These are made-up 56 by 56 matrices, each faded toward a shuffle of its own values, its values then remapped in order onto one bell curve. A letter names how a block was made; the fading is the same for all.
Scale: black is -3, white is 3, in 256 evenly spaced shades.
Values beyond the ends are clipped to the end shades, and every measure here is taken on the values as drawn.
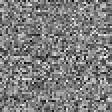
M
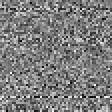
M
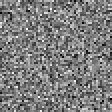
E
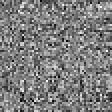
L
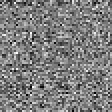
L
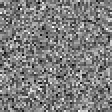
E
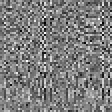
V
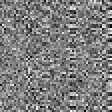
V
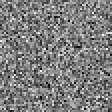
E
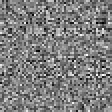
M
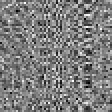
V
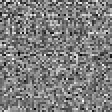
M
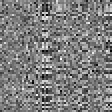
V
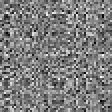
V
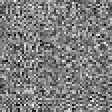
L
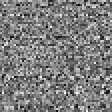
M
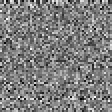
M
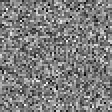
E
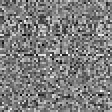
M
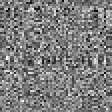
L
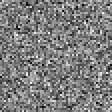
E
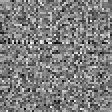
M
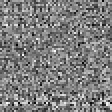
M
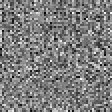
L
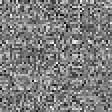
L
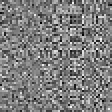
V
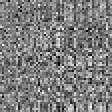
V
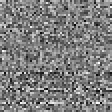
M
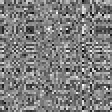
V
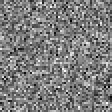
E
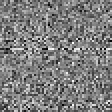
M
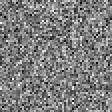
E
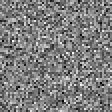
E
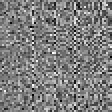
V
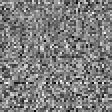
M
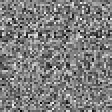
M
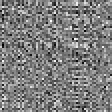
V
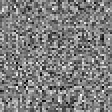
L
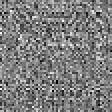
L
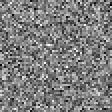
E
